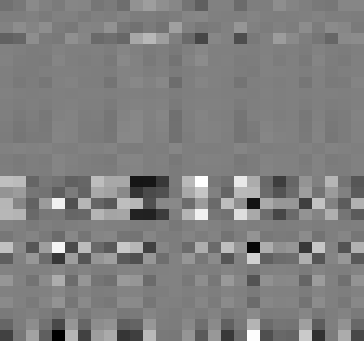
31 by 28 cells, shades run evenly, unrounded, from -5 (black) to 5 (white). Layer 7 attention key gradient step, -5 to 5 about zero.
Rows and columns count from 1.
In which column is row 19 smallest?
20
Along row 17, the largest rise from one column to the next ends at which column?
19
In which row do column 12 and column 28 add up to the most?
4
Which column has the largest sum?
16
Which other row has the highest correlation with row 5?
6
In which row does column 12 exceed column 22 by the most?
31
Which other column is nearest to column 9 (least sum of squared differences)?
8
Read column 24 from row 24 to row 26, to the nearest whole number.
2 0 -1
